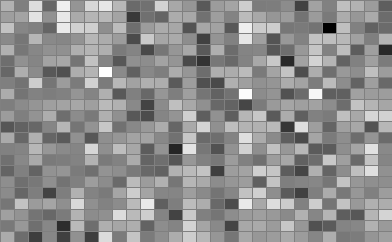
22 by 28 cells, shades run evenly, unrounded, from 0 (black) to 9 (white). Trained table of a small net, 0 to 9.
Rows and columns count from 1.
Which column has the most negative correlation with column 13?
10
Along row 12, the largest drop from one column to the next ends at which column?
21
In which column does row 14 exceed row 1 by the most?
22
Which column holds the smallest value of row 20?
13
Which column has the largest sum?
18
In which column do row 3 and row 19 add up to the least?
24
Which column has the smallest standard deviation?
2
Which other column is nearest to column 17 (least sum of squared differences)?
12
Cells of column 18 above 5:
18
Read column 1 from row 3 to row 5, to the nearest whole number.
7 5 6
